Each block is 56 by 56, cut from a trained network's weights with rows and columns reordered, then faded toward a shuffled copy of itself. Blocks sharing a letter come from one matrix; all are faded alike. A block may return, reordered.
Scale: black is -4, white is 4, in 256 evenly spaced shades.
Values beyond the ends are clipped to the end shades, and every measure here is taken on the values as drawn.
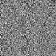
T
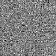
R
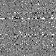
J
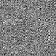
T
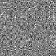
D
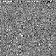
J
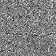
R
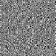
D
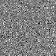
R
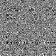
J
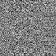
T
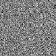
T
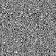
R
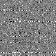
J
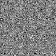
R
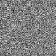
T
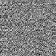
T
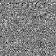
R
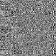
D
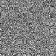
T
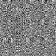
D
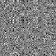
D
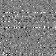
J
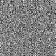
T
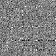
J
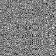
D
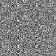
D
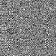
D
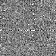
J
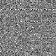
J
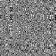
D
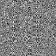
D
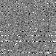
J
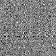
J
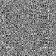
T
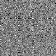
J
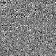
R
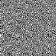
D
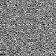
J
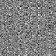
D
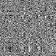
D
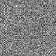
D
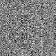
T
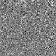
R
